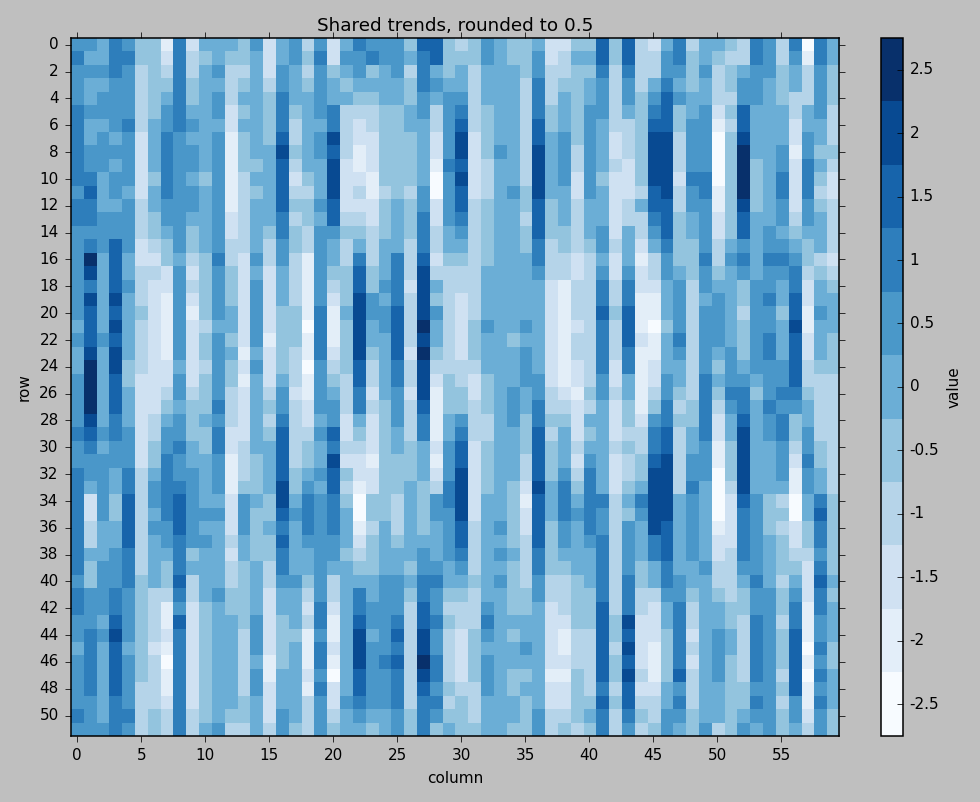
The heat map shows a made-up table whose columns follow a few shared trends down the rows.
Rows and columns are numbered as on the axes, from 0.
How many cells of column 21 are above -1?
33
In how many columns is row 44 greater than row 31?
30
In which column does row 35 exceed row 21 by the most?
45
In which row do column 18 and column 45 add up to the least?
21
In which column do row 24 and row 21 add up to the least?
18
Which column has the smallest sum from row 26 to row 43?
50
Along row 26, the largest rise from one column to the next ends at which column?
27
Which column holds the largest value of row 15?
3
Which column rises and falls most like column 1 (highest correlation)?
51
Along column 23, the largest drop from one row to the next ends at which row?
2
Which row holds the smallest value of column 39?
26
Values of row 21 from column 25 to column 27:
1.5 -1 2.5
